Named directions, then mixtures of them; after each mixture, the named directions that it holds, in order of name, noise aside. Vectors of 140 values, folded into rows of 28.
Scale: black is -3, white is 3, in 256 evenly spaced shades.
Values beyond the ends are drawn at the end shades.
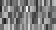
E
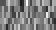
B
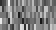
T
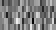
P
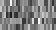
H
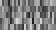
P, T.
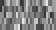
B, H.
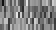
B, H, P.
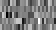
H, P.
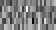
E, P.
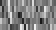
T.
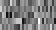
H, P.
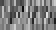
B, E, P.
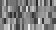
E, H.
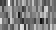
T.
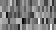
H, P, T.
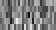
P, T.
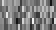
P.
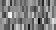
E, H, T.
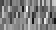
B, E, P.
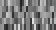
B, E, P.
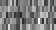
E, H, T.
